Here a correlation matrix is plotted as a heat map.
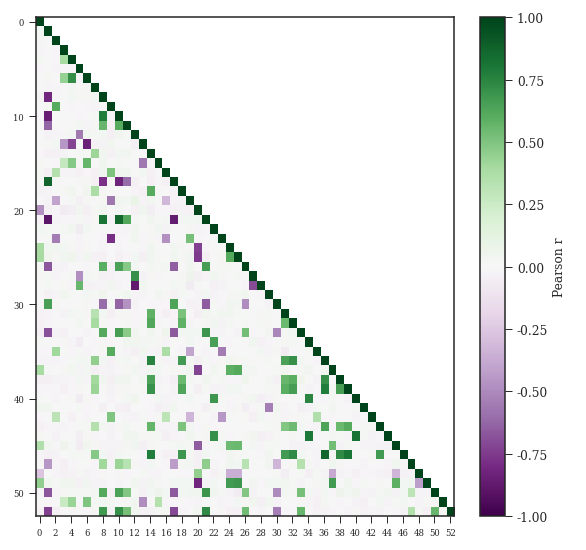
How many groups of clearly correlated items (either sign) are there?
8
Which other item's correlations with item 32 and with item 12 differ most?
28
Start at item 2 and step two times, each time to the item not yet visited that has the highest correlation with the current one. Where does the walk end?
35
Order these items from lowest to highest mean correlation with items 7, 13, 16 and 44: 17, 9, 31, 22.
17, 31, 9, 22
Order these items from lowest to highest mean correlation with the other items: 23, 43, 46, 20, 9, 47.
20, 23, 9, 47, 43, 46
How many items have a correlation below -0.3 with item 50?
3
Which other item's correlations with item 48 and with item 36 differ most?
46
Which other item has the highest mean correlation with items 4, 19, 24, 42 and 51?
6
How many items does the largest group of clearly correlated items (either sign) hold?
12
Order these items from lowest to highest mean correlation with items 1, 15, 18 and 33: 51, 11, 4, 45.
11, 45, 51, 4
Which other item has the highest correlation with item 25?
49
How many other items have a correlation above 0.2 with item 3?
4
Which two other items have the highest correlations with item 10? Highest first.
21, 8
